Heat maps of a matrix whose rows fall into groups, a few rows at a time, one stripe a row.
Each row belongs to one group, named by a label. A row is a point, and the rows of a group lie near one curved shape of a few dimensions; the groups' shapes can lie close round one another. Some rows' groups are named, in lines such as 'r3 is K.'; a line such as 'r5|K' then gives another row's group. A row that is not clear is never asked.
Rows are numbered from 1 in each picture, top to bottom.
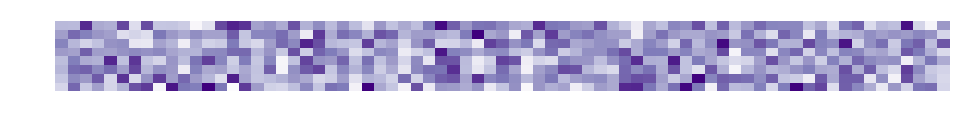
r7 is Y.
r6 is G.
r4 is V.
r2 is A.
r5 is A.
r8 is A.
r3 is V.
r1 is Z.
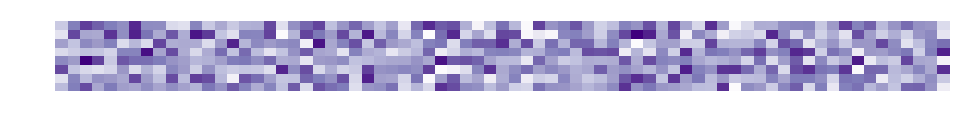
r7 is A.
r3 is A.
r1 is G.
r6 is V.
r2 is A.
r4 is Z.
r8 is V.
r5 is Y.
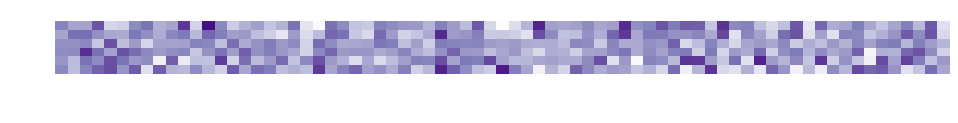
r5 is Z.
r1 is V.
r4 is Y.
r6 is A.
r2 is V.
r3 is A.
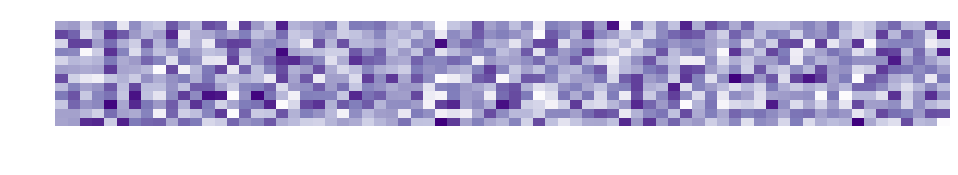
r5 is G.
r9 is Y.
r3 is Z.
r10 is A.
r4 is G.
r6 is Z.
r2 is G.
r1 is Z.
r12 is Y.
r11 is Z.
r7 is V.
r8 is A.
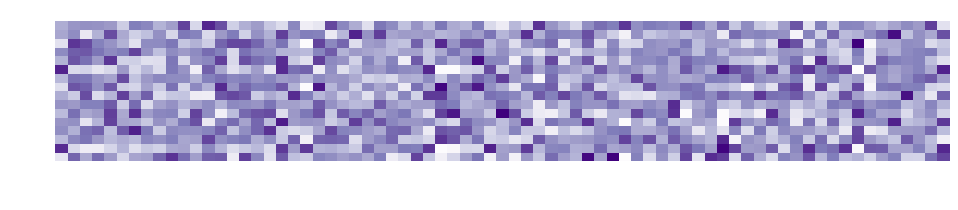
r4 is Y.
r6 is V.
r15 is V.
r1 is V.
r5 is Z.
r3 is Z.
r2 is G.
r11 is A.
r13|Y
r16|Z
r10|A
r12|G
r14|V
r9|Z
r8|Z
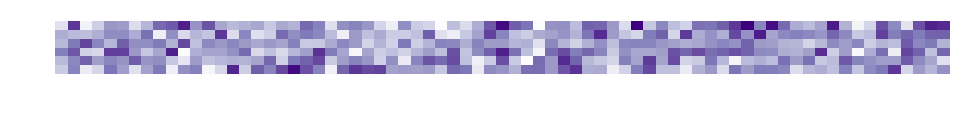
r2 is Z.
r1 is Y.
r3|Y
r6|G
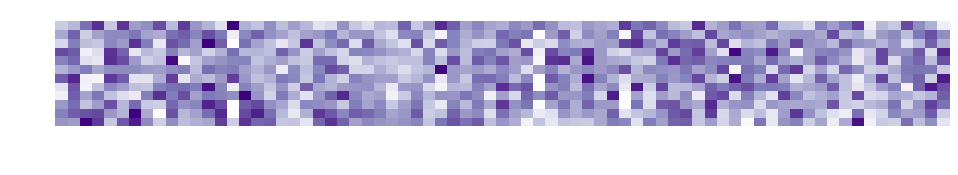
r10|Y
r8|Y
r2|Y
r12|Y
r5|G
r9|Z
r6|V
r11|Y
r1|Y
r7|G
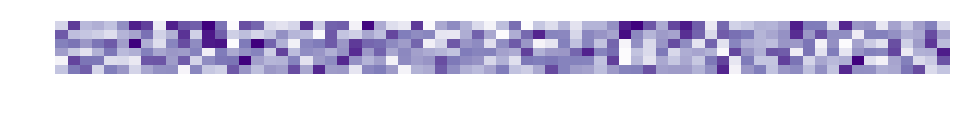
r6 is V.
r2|V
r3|Y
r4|G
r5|Z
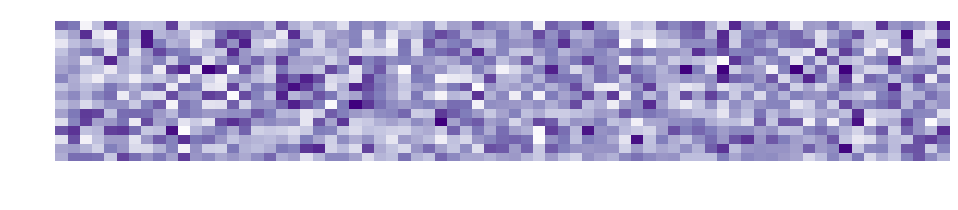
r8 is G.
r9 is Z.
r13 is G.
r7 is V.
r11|Y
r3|Z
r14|Y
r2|Z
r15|V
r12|Z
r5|G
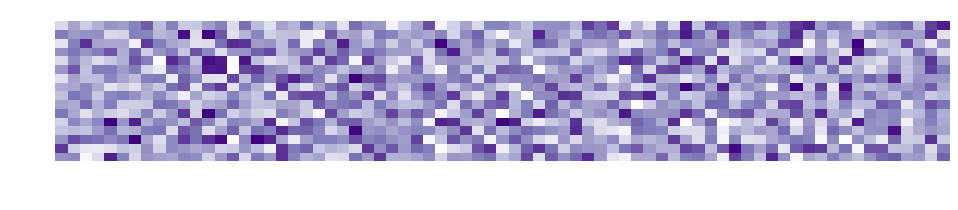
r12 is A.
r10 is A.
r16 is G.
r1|Z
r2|V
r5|A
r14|Y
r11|V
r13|G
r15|V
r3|Z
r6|Y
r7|G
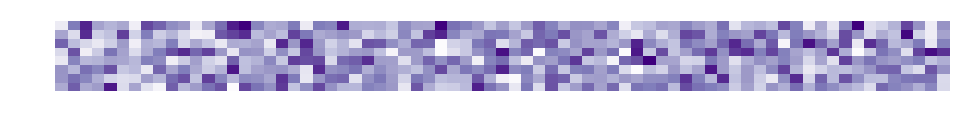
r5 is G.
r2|Z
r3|V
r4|Y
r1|Z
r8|Z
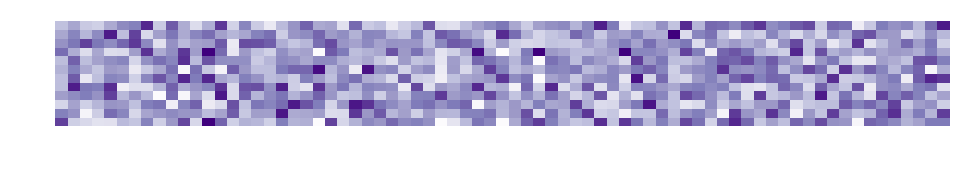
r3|Y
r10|G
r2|A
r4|V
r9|Z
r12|V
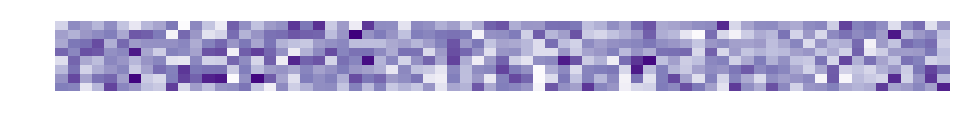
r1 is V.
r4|Y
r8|G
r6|Y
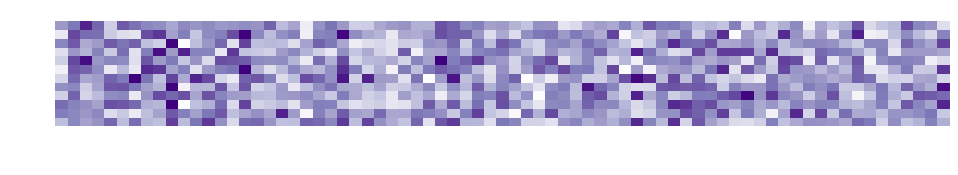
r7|A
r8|G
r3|G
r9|Y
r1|Y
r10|G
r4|Y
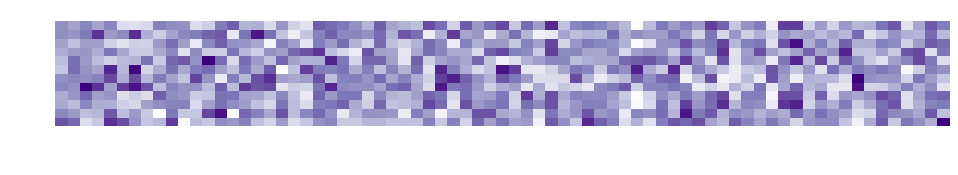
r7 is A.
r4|V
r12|G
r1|A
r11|Z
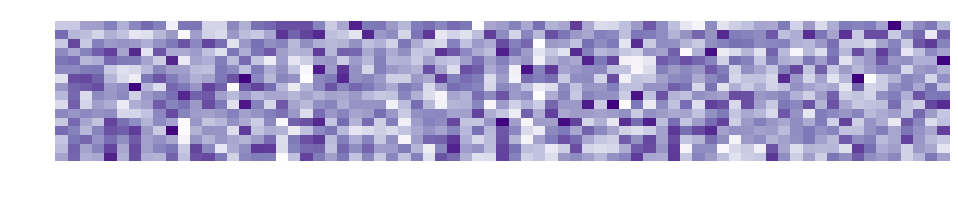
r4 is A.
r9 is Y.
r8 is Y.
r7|Z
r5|G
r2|V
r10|Z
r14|G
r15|A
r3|Y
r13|G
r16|A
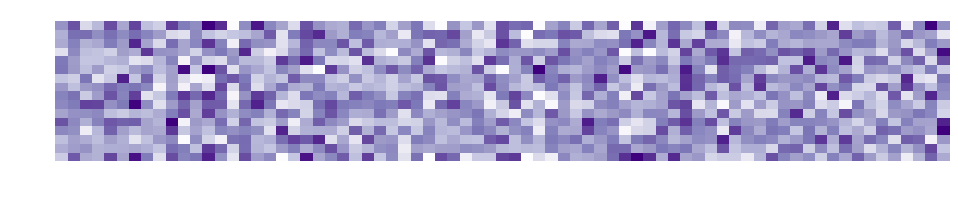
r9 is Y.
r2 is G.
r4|Z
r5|V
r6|V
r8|Z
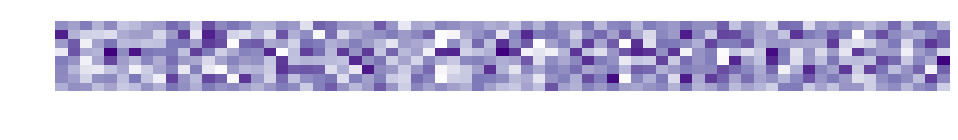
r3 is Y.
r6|V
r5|G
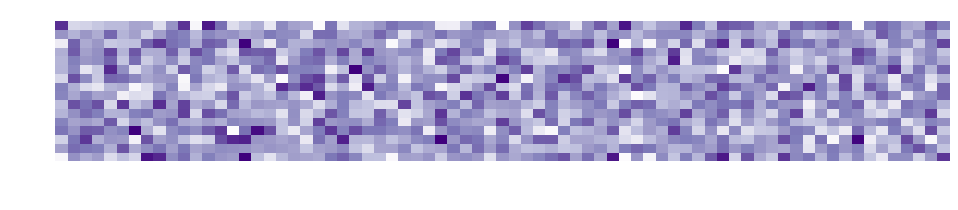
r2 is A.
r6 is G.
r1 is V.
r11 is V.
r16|Z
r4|A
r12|A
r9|A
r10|Y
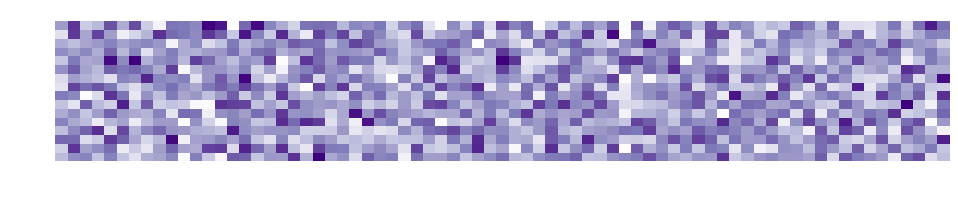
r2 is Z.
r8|Z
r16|V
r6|G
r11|G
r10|Z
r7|Z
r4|A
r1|Y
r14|G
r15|Z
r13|Y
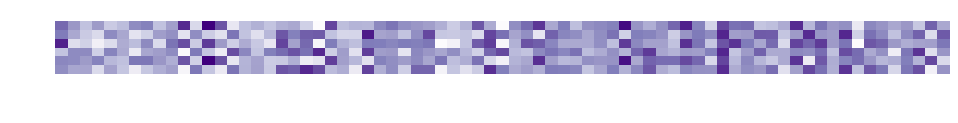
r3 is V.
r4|V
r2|V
